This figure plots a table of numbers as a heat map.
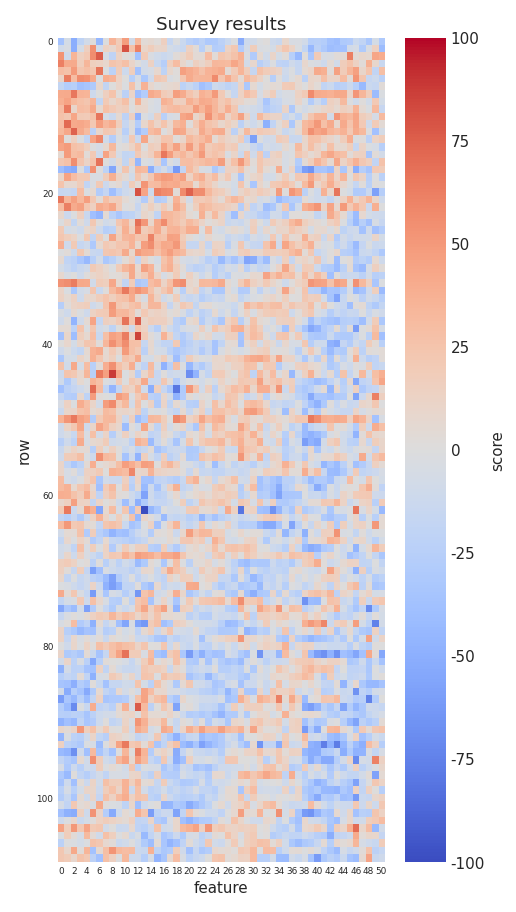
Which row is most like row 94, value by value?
88
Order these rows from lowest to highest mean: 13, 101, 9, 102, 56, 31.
102, 101, 56, 31, 13, 9
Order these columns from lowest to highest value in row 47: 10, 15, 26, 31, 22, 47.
15, 47, 22, 31, 26, 10
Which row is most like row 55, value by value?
51
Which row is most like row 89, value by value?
6
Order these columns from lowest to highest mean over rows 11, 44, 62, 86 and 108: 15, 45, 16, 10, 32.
32, 15, 45, 16, 10
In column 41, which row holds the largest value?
77
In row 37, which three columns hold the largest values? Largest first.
12, 10, 5
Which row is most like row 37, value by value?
1
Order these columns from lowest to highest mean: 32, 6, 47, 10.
47, 32, 6, 10
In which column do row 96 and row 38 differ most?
46
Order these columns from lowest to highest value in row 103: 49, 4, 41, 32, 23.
23, 41, 4, 32, 49
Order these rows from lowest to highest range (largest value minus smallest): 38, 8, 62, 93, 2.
8, 38, 2, 93, 62
